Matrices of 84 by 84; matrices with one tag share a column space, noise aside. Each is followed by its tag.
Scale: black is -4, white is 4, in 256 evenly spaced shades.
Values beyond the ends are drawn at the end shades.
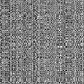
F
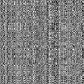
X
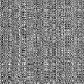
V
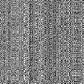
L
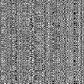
L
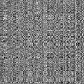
F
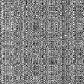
X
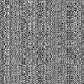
X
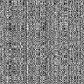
X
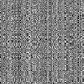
F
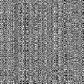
L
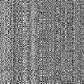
L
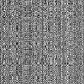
X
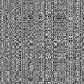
F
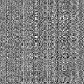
F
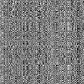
X
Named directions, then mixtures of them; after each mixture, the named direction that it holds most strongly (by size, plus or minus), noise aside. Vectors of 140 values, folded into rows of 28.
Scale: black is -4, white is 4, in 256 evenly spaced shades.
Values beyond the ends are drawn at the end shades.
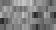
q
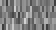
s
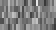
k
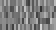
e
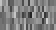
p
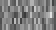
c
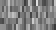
k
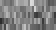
q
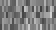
c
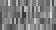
c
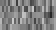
c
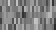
c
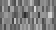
c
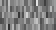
k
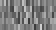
e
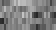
q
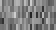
p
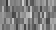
p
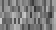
c
